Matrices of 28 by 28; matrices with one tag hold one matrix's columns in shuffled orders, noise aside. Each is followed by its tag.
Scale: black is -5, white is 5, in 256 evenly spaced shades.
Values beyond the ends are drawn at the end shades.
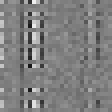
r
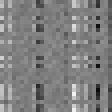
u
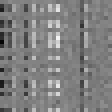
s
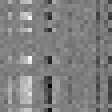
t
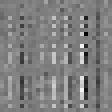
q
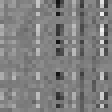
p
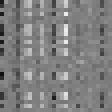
p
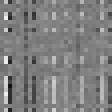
t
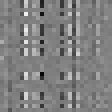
p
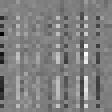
q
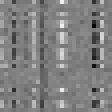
r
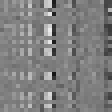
p
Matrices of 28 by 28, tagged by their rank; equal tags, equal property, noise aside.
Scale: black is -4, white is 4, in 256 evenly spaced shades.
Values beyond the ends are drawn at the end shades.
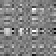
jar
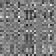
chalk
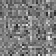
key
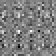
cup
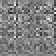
cup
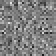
key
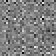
cup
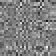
cup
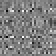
chalk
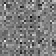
key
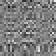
cup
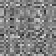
cup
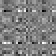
jar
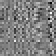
chalk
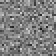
key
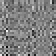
chalk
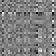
jar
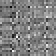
chalk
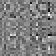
cup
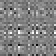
jar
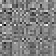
chalk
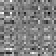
chalk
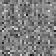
key
